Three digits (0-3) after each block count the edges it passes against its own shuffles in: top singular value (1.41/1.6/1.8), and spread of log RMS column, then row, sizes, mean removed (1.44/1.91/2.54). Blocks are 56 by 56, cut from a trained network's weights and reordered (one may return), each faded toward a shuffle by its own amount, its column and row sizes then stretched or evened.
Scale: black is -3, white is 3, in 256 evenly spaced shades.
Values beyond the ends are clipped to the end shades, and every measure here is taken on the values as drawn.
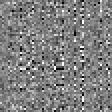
3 3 1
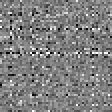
2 2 3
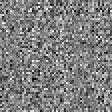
3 2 1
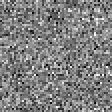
2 0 1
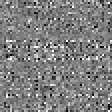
0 3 3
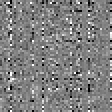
3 3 2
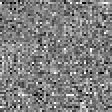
0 2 2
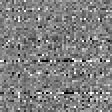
2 1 3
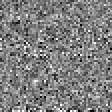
1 1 1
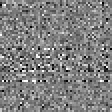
1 1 3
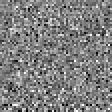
2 1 2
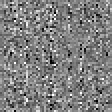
1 3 0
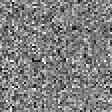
2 2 0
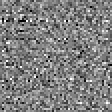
2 0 2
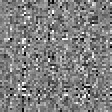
3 3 1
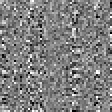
3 3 0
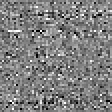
0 1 3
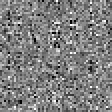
2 2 1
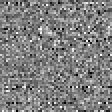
0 1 2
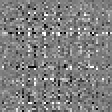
2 3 3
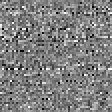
0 0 3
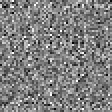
3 1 1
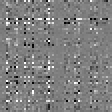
3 3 3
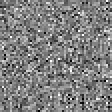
0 1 1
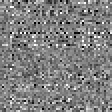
1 1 3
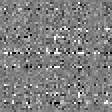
2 3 3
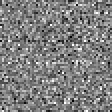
0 0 2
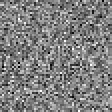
3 0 0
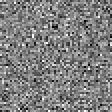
3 1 1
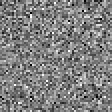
2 1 1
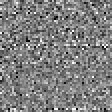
2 1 2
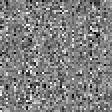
1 3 1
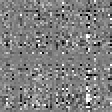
0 3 3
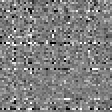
2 2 3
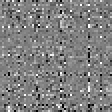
1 3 3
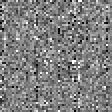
0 3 1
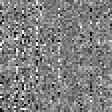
0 3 0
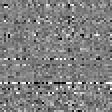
2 1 3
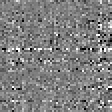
3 2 3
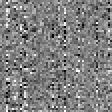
2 3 1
